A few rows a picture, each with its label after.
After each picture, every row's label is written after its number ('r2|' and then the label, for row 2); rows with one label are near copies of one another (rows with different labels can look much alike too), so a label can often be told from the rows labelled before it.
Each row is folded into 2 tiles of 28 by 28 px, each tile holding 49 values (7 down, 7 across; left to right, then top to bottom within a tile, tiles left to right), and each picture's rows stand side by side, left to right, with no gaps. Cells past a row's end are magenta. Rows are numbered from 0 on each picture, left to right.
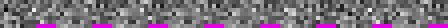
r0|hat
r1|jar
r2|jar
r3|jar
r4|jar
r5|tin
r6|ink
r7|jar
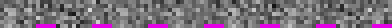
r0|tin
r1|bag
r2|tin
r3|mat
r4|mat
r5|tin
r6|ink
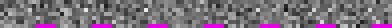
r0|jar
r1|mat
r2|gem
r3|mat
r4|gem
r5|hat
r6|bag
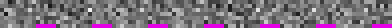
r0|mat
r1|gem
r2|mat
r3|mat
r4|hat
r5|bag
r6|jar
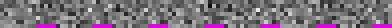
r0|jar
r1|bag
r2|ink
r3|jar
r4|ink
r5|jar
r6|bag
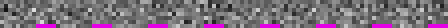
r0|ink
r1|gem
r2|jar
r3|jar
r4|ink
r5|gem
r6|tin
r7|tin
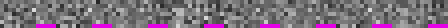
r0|gem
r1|bag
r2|mat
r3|tin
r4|ink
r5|mat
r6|bag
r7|tin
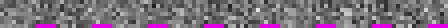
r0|jar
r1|hat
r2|jar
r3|tin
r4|bag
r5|tin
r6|tin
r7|bag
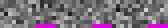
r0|jar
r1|ink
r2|hat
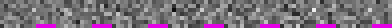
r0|bag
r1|mat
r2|hat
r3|hat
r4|hat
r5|bag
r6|bag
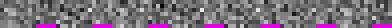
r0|tin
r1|gem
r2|mat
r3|gem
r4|bag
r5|ink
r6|tin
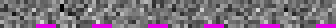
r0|ink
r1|hat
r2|jar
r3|hat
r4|ink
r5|hat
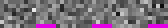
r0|gem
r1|hat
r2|jar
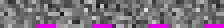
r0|mat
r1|jar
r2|bag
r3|mat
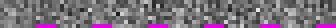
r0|tin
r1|gem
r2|jar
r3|tin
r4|gem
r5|tin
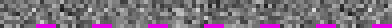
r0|bag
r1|hat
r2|mat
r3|tin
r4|jar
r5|bag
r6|hat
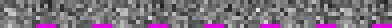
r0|tin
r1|hat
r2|tin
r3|hat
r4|ink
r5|mat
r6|tin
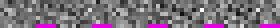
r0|mat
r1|bag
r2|mat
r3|gem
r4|gem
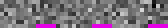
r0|jar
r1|bag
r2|jar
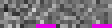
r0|hat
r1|bag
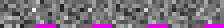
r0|bag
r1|gem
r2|gem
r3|hat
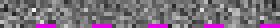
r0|ink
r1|mat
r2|bag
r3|bag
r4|tin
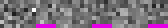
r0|gem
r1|tin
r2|jar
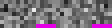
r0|ink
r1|mat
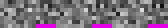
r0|mat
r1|jar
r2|jar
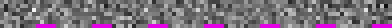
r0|hat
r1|mat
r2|bag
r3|mat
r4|bag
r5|mat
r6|jar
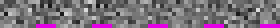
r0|jar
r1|jar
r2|jar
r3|mat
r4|gem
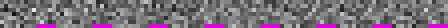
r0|ink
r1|jar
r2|jar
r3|hat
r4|mat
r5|hat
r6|hat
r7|bag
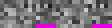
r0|tin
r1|jar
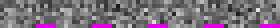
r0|tin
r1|tin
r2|ink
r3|jar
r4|gem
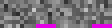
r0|bag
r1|mat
